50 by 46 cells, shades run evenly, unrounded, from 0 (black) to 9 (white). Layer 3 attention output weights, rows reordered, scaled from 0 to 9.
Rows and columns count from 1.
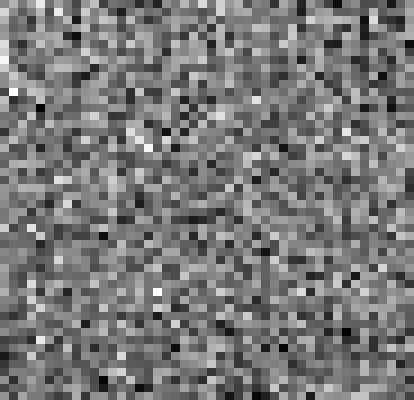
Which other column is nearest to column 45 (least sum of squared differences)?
17
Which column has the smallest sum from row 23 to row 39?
39
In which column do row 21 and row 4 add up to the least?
24
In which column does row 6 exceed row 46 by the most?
1
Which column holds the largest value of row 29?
4
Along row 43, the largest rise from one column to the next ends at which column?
5
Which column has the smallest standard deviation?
6
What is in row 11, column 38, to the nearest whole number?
3
